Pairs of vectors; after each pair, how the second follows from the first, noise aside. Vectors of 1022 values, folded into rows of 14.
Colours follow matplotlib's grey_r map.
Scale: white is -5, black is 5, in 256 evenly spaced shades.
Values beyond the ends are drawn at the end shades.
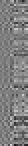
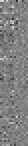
reversed, negated, partly zeroed.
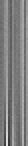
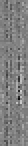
wrapped around, negated, partly zeroed.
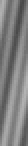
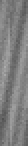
wrapped around, shrunk.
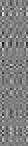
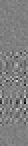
reversed, partly zeroed.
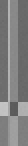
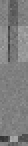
wrapped around, negated, partly zeroed.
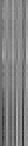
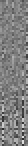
sign-scrambled.
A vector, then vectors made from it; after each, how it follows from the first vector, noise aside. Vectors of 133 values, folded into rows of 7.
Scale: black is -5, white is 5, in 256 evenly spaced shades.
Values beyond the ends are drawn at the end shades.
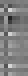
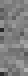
wrapped around, negated, partly zeroed.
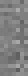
reversed, shrunk.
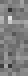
negated, partly zeroed.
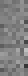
wrapped around, negated, shrunk.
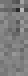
reversed, negated, partly zeroed.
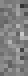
wrapped around, negated, partly zeroed.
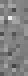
negated, partly zeroed.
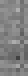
reversed, shrunk.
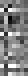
scaled up.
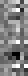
reversed, scaled up.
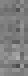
reversed, negated, shrunk.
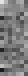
wrapped around, negated.
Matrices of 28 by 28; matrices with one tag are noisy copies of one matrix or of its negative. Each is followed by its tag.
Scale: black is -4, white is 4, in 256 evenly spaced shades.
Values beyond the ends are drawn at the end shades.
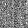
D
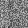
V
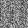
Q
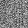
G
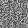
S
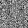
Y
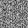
Y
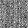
G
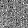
V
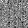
S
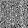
Q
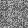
V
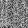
V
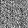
Q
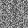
Y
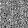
Q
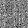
G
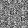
S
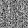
Y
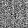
D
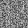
Y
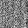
D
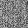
D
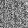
D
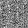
Y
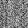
V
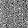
G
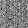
G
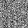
S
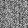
G
